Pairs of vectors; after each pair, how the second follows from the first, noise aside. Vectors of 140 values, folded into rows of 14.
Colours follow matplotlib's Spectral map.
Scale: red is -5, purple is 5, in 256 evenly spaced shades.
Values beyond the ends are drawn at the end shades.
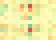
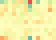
wrapped around, partly zeroed.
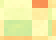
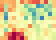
reversed, scaled up.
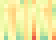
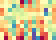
negated, scaled up.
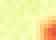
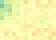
reversed, negated, shrunk.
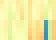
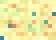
shuffled.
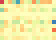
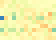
reversed, partly zeroed.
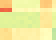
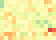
reversed, partly zeroed.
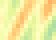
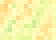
reversed, negated, shrunk.
